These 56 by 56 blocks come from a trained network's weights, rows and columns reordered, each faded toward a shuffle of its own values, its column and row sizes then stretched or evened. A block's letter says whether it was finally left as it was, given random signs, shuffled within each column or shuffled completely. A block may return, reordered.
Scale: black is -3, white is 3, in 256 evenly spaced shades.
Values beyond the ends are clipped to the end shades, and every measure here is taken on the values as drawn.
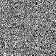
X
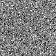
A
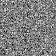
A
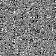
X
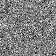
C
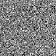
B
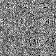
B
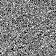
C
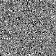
X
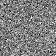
C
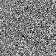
A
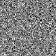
B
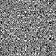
B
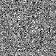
X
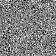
X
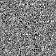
X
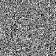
B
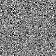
X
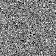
C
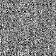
B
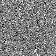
A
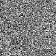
B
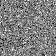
C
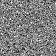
C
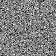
C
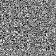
X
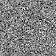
X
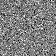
C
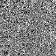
X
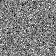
C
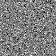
A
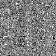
B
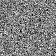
C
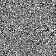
X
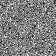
C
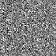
B
